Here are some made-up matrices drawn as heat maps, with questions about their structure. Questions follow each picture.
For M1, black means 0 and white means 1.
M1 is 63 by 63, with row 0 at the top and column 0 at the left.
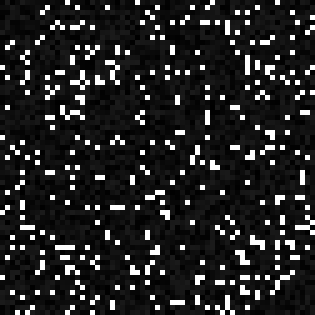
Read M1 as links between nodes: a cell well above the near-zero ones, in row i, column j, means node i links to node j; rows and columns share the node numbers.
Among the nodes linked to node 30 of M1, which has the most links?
node 14
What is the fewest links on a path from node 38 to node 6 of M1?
3
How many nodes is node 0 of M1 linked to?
4
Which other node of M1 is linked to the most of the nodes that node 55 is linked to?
node 13
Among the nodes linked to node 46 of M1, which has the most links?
node 29
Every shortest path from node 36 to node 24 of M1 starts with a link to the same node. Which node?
node 4
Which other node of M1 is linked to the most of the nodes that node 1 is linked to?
node 19
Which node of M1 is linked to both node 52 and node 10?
node 18
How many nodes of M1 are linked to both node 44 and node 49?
0
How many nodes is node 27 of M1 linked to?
5
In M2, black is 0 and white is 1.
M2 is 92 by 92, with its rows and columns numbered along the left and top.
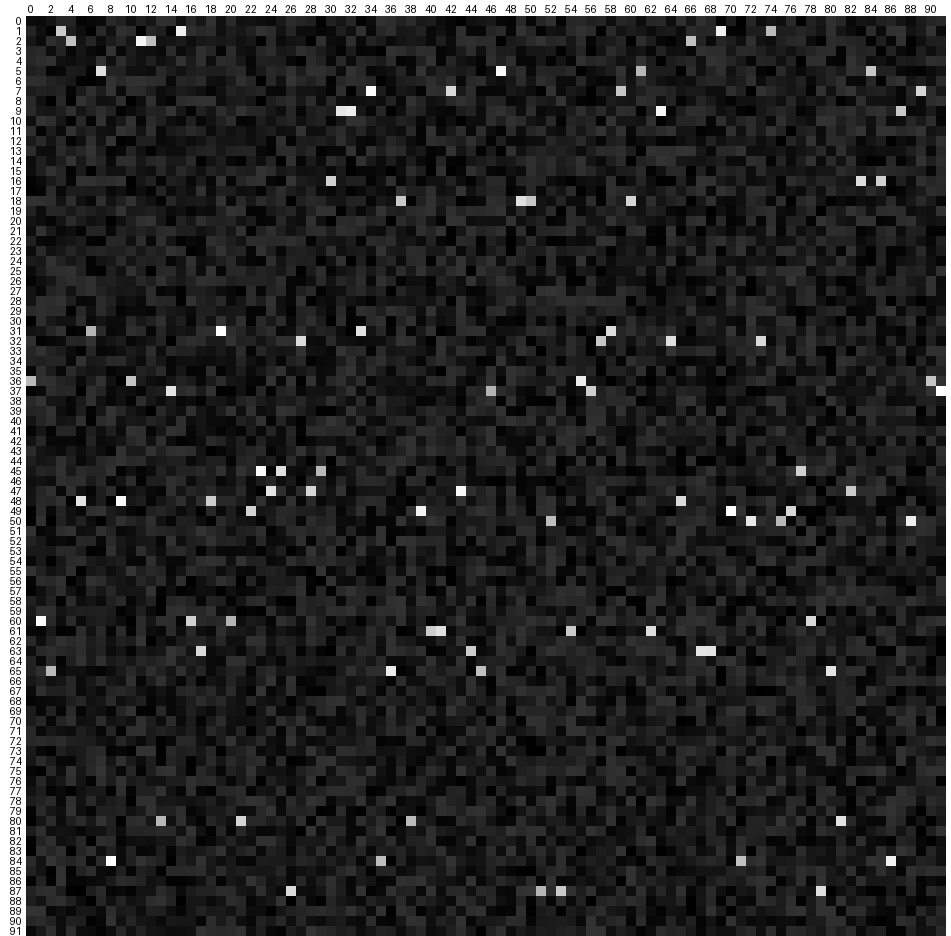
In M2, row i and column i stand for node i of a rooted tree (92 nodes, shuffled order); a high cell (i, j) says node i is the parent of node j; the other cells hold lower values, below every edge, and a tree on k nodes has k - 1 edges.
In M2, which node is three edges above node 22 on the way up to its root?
48
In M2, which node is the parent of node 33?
31
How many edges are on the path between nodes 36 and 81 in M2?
3
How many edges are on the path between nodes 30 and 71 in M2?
7
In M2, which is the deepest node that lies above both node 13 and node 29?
65
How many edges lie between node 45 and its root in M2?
2
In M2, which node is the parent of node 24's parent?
5
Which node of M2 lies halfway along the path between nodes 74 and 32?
18
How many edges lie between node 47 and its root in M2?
2
